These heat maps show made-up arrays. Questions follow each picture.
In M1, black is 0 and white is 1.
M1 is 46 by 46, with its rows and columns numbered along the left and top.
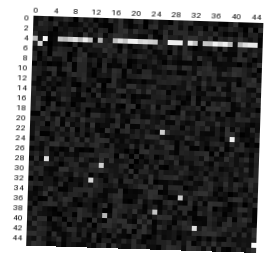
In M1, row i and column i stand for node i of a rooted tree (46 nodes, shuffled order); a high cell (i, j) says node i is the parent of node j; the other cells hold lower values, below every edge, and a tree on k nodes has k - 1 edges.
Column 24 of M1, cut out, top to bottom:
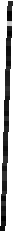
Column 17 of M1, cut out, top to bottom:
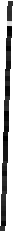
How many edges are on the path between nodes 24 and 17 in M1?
2
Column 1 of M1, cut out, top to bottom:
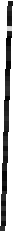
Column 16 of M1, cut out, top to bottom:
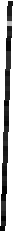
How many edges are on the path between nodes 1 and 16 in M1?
3
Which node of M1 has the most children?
4
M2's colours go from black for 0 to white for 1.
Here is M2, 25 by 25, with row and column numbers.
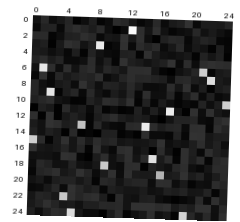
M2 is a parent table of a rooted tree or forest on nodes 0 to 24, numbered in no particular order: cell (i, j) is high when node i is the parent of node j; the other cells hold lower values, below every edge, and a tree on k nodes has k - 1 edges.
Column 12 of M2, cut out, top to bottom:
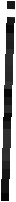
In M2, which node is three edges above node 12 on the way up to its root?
13
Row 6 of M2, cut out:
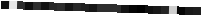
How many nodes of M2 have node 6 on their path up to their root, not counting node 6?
3
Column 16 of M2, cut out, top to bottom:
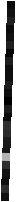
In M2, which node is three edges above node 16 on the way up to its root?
10
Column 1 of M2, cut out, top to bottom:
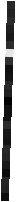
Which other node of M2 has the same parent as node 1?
21
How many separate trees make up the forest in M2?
8
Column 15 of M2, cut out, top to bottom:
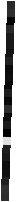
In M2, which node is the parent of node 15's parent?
11
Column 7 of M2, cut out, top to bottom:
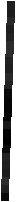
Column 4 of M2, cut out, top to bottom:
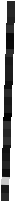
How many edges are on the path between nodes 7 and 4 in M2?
2
